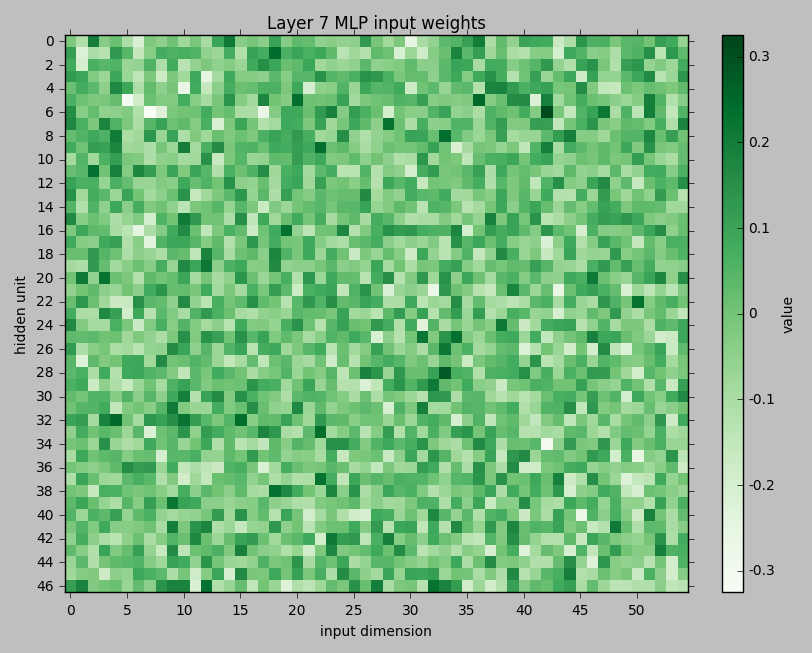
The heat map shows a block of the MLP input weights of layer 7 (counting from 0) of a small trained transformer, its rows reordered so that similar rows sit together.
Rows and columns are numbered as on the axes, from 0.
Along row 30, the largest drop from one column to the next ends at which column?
11
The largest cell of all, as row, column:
6, 42
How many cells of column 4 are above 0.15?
5
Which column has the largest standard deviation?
10
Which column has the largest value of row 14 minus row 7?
13
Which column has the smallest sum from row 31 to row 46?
50
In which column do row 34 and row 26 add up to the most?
47
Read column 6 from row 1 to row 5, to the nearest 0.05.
-0.15 -0.05 -0.15 -0.1 -0.2
